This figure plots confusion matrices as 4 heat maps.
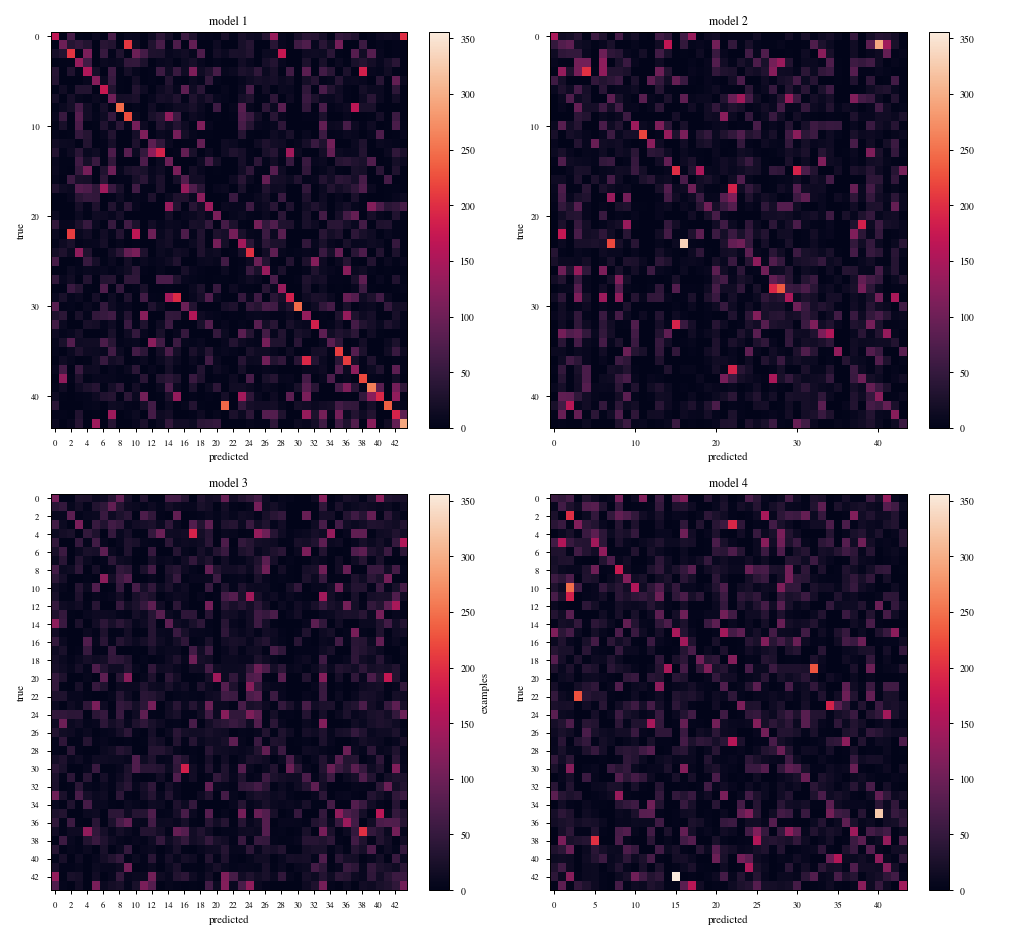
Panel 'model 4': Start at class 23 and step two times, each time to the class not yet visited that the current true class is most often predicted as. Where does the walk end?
12
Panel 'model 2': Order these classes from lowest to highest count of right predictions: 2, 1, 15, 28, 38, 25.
2, 1, 38, 25, 15, 28
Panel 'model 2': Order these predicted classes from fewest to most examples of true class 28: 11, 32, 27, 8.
11, 32, 8, 27
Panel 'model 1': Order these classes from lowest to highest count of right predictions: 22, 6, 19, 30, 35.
22, 19, 6, 35, 30
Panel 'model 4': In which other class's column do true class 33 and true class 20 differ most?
8
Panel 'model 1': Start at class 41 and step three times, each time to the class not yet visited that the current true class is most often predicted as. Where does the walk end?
32
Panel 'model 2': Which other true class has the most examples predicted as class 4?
3
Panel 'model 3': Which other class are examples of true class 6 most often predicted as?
31
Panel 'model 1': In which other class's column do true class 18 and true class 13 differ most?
29
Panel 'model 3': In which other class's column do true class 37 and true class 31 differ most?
38
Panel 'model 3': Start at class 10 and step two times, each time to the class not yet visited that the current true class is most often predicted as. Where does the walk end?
40
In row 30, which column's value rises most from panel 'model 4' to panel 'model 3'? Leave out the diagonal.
42
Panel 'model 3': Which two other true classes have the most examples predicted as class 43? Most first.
5, 24
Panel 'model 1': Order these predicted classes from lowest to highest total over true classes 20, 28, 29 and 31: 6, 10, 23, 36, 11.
10, 23, 6, 11, 36
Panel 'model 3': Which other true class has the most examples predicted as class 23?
35
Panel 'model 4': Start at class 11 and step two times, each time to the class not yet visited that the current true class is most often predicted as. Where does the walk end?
26
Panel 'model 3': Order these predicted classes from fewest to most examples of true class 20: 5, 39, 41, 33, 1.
5, 1, 39, 33, 41
